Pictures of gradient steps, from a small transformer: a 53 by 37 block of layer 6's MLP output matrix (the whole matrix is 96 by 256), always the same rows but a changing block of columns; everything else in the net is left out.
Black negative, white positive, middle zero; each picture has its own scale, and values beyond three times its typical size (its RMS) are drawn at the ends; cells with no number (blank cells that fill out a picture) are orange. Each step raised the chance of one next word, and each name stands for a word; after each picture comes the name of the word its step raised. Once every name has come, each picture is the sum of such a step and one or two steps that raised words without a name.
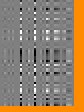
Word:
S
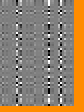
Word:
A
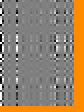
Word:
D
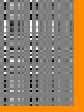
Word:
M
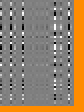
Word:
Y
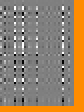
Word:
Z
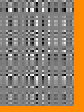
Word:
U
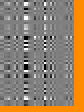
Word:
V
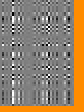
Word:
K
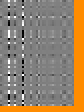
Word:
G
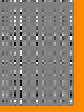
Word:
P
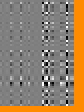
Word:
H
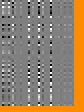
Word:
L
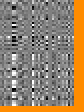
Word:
V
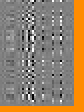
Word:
P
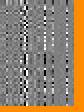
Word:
A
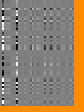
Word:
Y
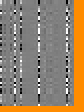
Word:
A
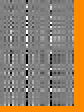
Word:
S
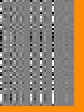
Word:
K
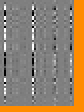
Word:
Z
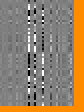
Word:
D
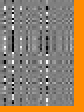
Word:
Z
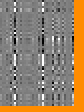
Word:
U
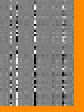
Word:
G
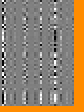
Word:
K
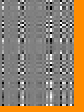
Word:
L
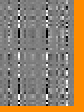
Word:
G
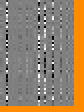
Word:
V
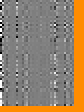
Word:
L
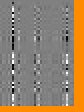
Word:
S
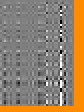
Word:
H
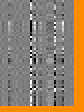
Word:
M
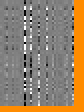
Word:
Y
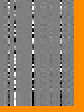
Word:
L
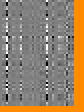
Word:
Y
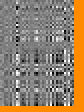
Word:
S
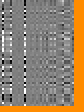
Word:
A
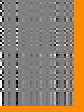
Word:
K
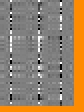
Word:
V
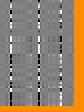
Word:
D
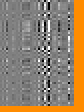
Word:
M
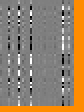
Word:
Z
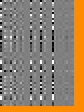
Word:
V
